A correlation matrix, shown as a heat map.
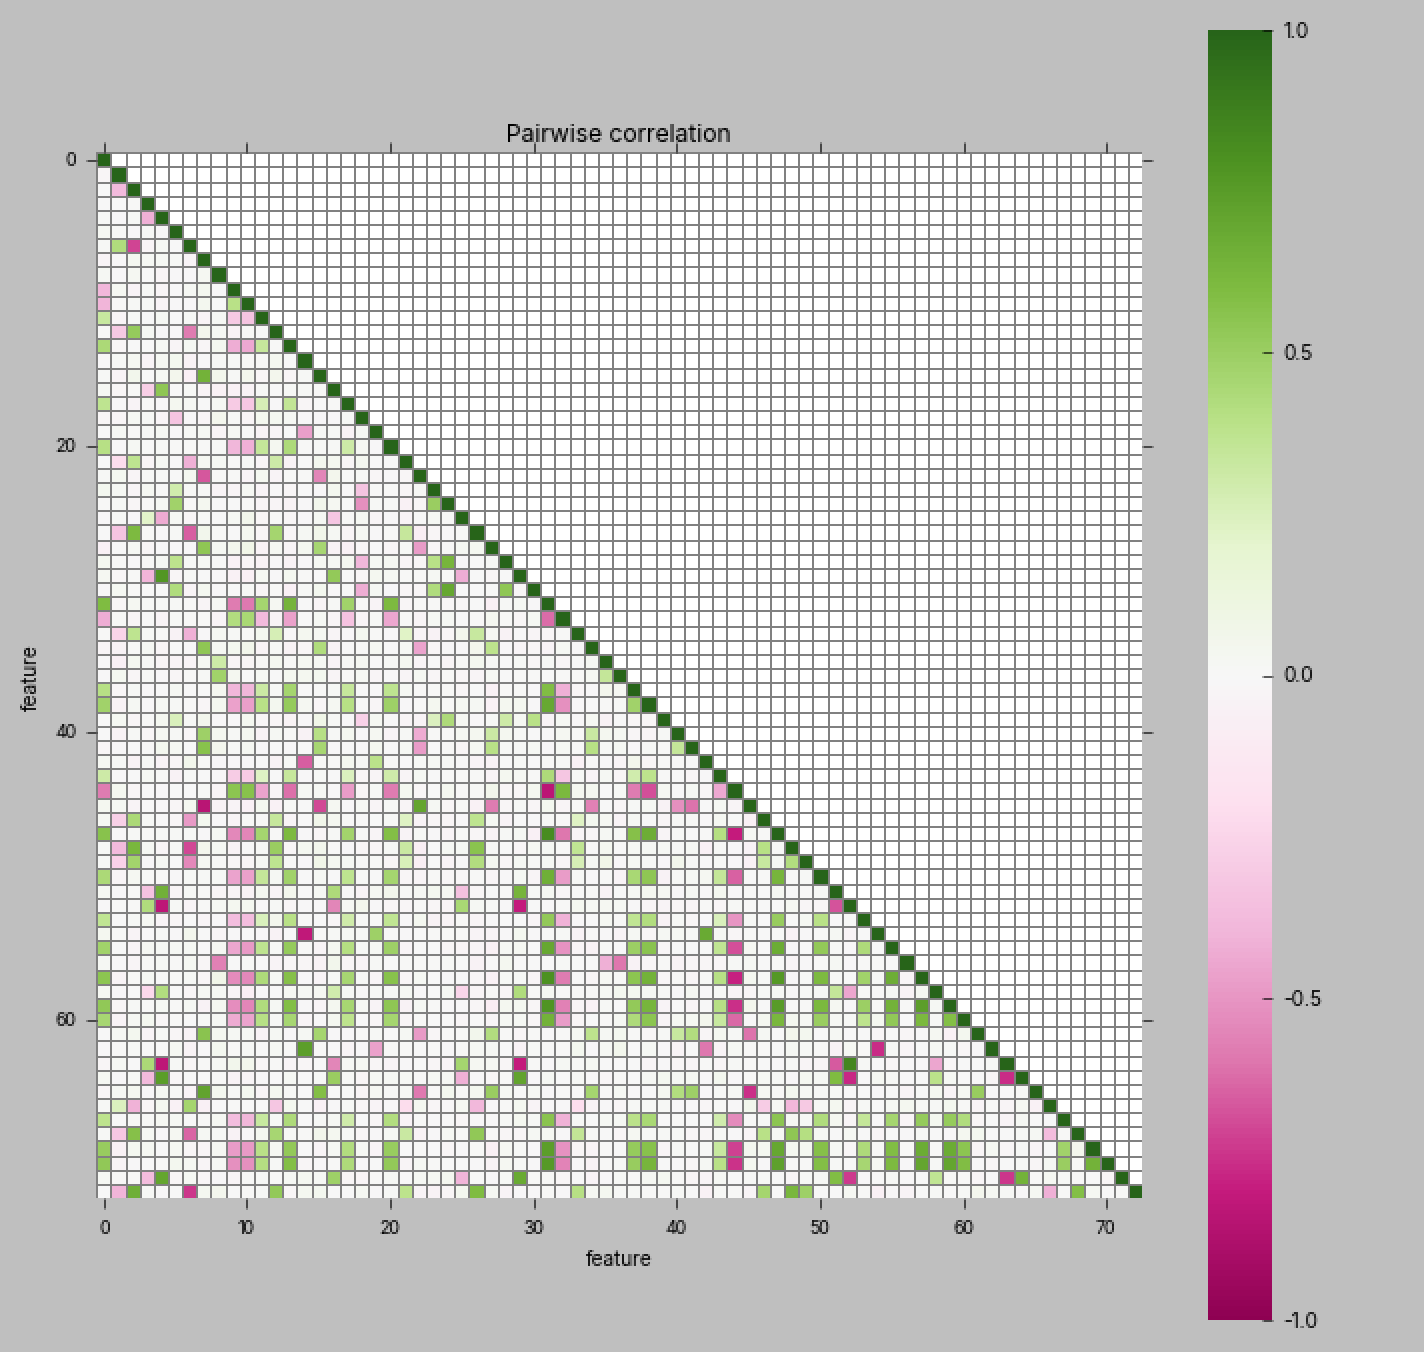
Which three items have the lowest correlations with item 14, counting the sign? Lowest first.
54, 42, 19
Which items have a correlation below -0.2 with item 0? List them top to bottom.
9, 10, 32, 44
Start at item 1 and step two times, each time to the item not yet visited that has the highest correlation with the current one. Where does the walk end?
66
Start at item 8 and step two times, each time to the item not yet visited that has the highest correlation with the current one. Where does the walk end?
35
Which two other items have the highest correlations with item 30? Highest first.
24, 28
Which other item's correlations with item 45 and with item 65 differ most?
7
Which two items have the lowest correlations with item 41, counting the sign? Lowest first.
45, 22
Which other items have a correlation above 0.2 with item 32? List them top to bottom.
9, 10, 44
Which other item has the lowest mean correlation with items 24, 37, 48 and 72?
6
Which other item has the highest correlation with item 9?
44
